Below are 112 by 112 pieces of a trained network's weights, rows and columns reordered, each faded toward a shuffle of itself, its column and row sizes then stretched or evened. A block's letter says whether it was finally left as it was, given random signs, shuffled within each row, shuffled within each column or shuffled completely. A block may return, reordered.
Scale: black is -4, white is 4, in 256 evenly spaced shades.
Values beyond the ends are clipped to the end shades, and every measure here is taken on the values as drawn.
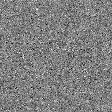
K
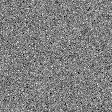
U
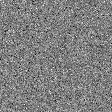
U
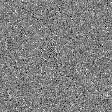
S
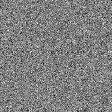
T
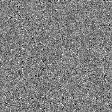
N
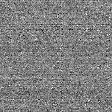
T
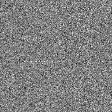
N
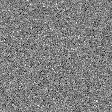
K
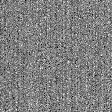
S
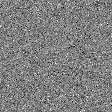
K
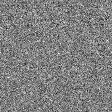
K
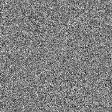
N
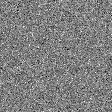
U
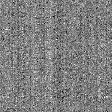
T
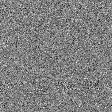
K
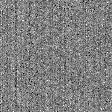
S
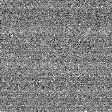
T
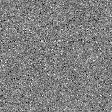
K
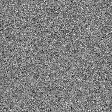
K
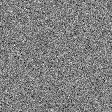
U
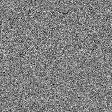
K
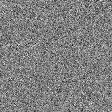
K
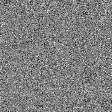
N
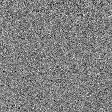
K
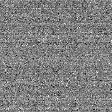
T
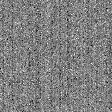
S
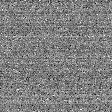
K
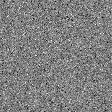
U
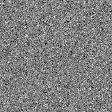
S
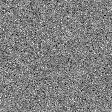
U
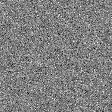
U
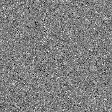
S
